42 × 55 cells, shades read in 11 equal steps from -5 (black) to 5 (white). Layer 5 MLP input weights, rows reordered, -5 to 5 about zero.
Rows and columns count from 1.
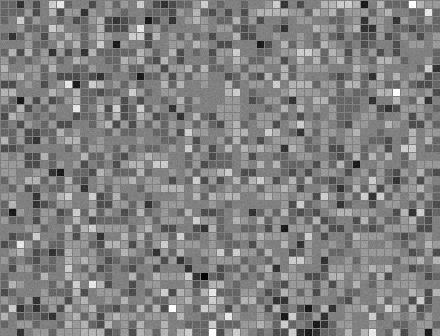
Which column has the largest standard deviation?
36
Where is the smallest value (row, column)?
35, 26
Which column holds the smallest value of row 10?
18
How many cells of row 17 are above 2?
2
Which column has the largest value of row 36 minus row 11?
10
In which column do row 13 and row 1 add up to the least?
3
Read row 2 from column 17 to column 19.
0 0 -1
